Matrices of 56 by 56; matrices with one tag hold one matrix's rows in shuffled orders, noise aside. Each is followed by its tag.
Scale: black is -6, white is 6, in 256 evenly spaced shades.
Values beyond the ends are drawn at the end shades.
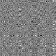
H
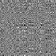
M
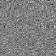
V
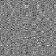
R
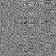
M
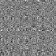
R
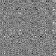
H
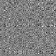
V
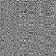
M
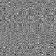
V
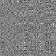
M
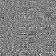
M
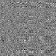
M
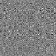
V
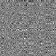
M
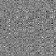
V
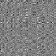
R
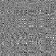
M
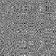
M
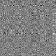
H
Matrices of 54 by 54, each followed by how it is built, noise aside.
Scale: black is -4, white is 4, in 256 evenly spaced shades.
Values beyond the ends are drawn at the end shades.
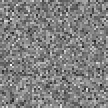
repeating columns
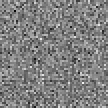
repeating columns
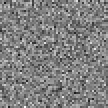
noise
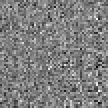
low rank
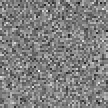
noise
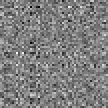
low rank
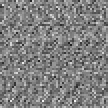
repeating columns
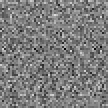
repeating columns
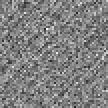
Hankel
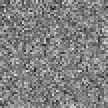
repeating columns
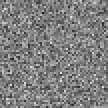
noise
